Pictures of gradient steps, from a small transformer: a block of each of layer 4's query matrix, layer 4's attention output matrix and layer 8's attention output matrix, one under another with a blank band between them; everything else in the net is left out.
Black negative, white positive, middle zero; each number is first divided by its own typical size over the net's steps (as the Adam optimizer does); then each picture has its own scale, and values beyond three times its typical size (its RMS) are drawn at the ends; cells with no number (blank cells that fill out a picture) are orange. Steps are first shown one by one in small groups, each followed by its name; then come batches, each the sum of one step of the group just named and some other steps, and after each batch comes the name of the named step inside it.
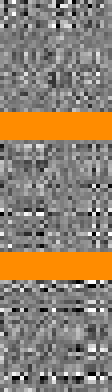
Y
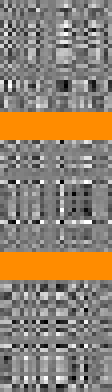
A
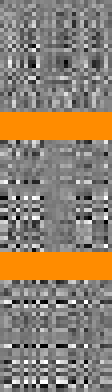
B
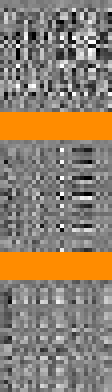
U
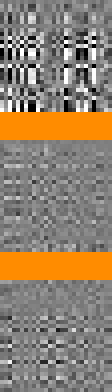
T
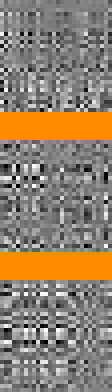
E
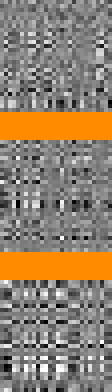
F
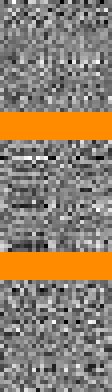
Y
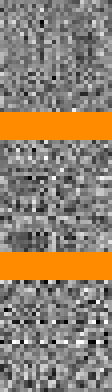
F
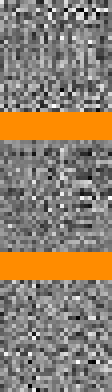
U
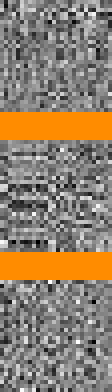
U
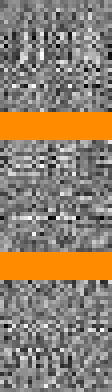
U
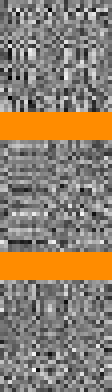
T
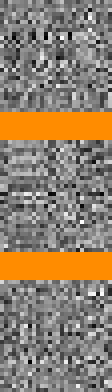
U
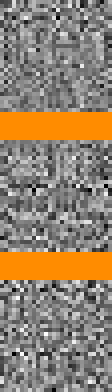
A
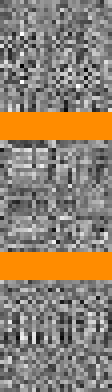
T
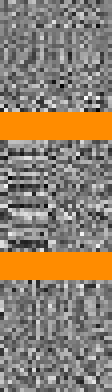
Y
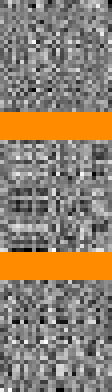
F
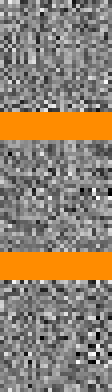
A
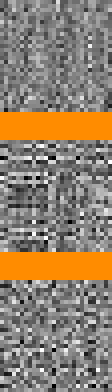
E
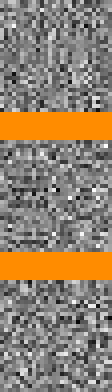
B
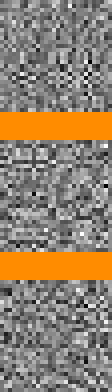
B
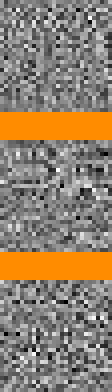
B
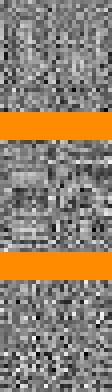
F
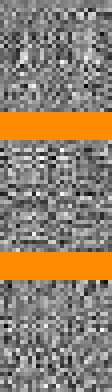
U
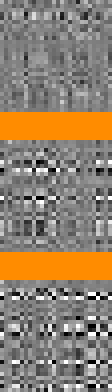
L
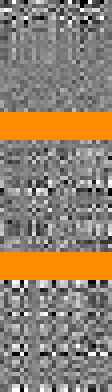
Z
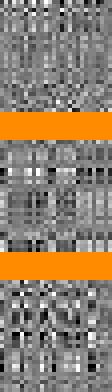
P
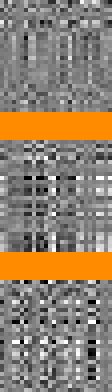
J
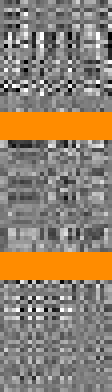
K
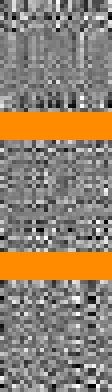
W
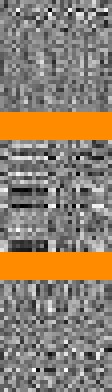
J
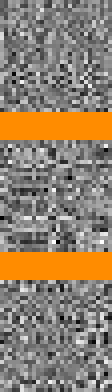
J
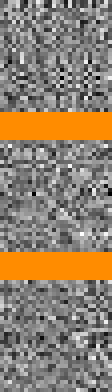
Z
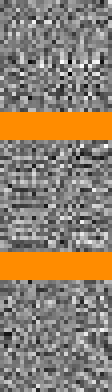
W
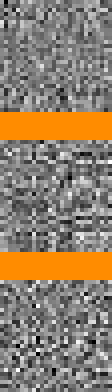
J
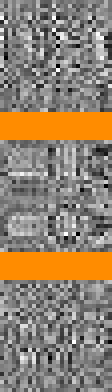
K
